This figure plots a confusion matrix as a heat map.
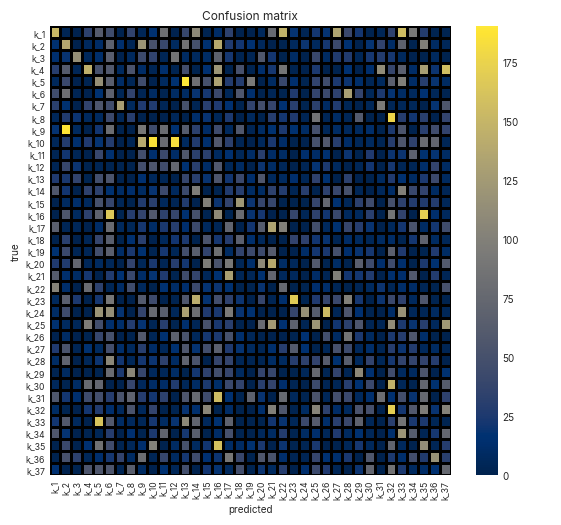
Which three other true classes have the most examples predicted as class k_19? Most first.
k_5, k_31, k_7
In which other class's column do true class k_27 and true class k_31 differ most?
k_16
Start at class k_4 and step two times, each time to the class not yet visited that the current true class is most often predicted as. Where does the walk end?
k_32
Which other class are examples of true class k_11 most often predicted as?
k_34
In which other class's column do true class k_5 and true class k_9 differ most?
k_2
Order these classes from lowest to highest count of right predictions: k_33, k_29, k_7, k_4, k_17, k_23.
k_17, k_33, k_29, k_7, k_4, k_23
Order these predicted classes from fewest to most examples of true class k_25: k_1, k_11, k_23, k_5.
k_1, k_11, k_5, k_23
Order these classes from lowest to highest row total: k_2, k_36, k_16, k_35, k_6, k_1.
k_6, k_35, k_36, k_2, k_16, k_1
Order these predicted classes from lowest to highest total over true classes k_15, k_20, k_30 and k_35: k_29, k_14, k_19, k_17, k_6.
k_14, k_19, k_6, k_29, k_17
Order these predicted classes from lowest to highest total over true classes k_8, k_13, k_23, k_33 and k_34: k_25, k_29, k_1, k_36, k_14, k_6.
k_36, k_1, k_29, k_25, k_6, k_14
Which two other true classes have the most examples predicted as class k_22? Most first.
k_1, k_17
